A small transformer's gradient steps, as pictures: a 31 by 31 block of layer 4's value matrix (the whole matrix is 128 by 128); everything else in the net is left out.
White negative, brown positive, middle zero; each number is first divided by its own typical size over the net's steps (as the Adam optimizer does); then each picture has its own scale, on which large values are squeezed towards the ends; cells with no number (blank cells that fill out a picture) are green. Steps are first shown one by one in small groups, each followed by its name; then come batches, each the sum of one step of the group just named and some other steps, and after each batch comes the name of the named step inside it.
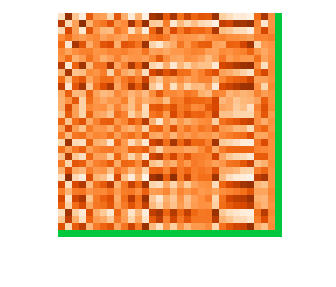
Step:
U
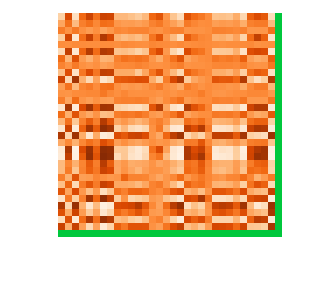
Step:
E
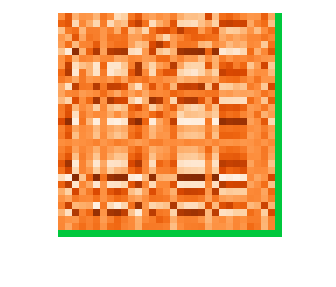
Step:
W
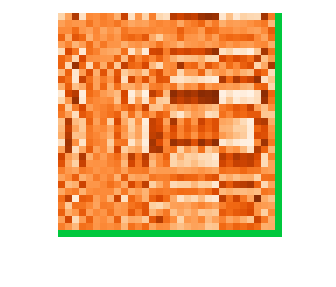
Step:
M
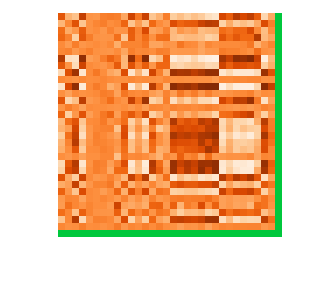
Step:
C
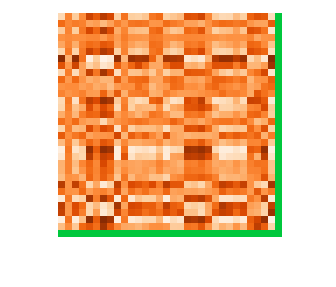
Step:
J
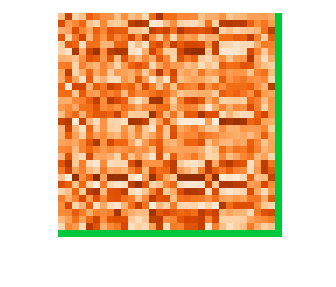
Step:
W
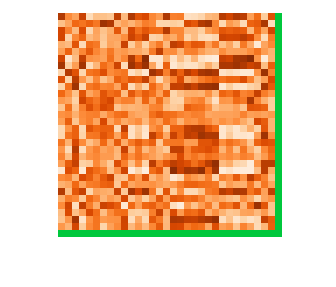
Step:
C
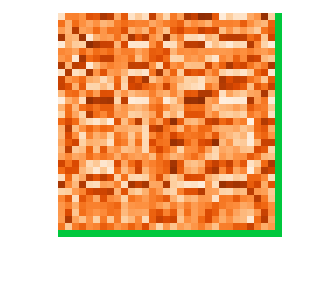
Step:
M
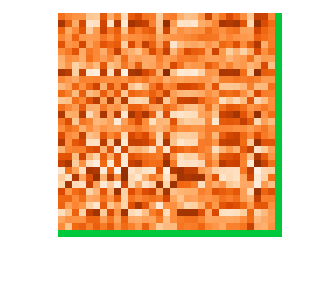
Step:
W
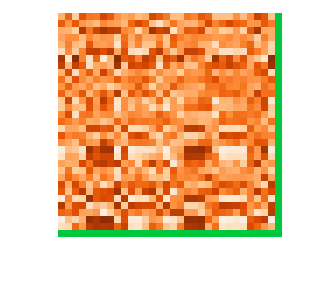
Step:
J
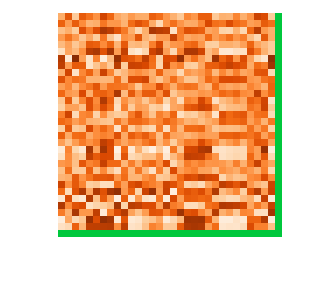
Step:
J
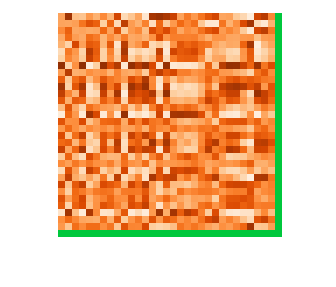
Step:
U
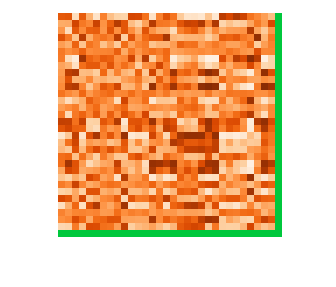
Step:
C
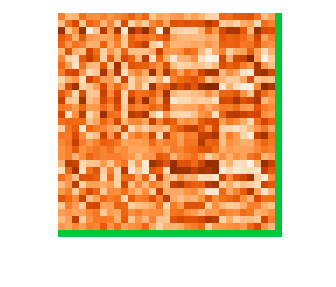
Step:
C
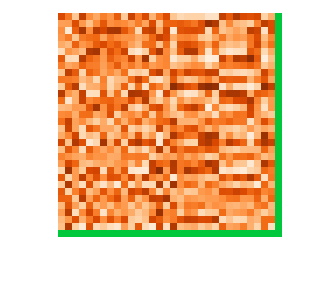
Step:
C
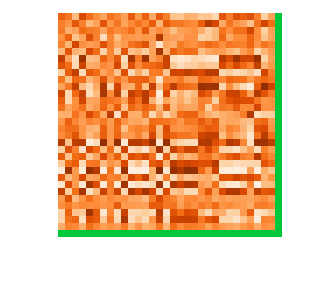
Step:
C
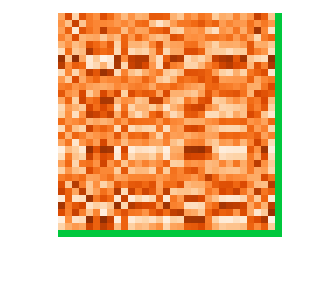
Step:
J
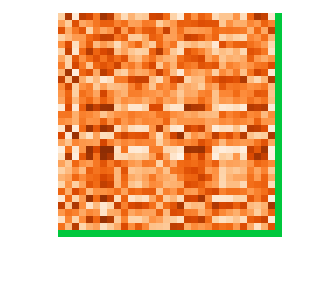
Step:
E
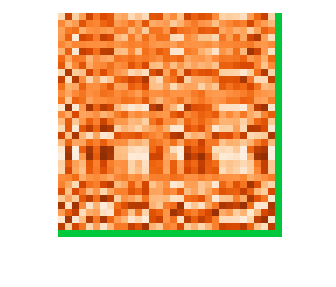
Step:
E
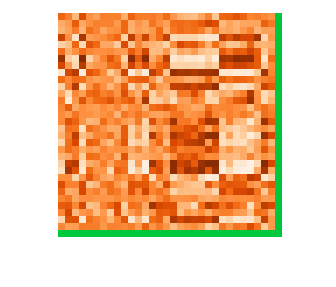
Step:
C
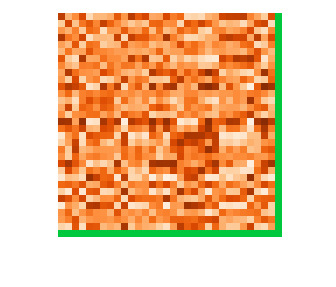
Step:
C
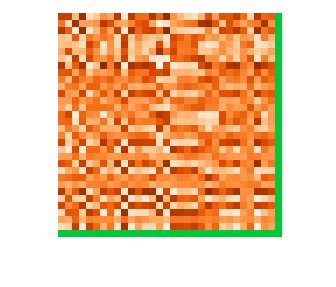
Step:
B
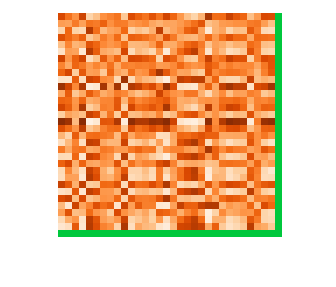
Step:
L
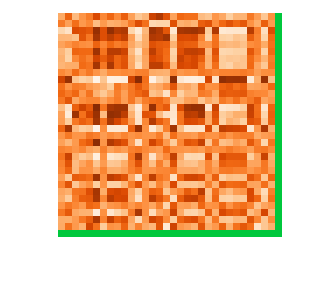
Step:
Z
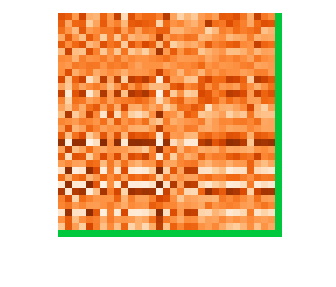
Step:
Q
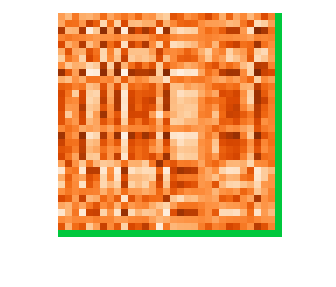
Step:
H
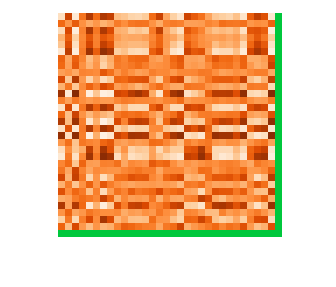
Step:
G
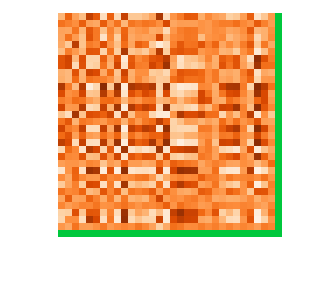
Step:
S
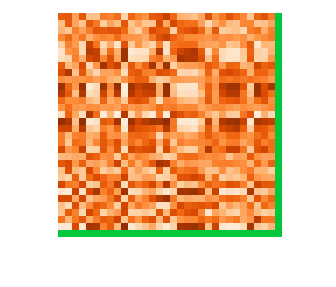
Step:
L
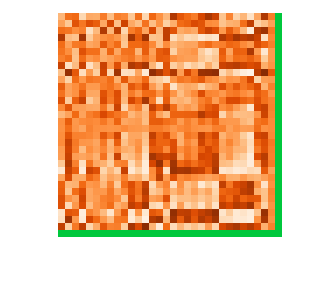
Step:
H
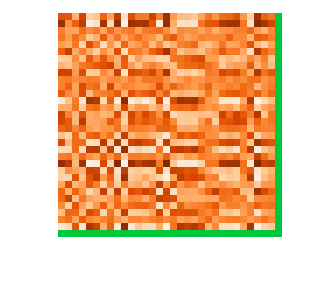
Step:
B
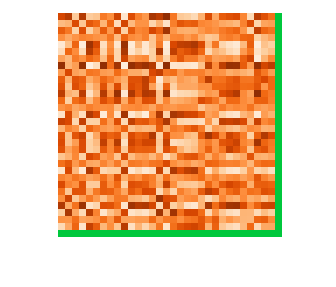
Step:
B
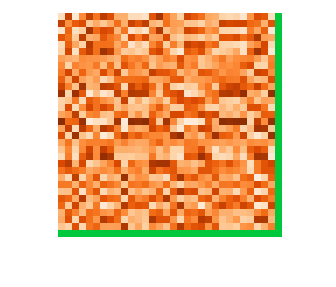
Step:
G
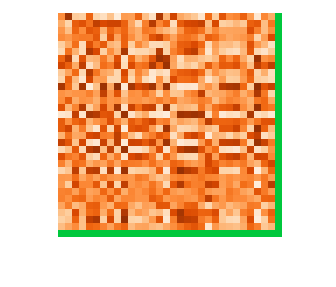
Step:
S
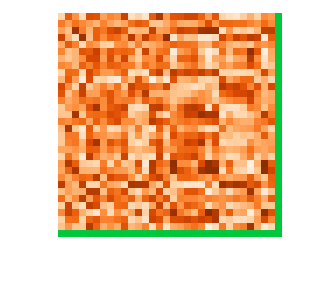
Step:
Z
